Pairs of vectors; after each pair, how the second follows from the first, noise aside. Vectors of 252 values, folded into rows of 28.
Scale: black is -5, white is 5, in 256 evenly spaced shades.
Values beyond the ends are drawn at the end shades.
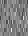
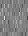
reversed, partly zeroed.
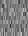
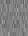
reversed, negated, shrunk.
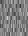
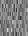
reversed, negated.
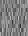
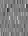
reversed, partly zeroed.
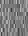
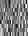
reversed, scaled up.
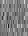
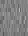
reversed, negated, shrunk.
